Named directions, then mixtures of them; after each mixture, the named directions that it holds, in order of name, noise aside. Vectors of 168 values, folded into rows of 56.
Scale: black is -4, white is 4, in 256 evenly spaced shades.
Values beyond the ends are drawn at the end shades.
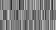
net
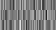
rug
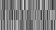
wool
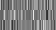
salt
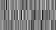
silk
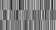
net.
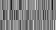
net, wool.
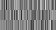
silk, wool.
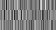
silk, wool.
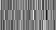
rug, salt.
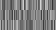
wool.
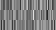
salt, wool.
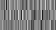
silk.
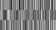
net.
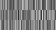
rug, silk, wool.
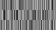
net, silk, wool.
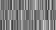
net, salt.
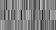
net, salt, silk.
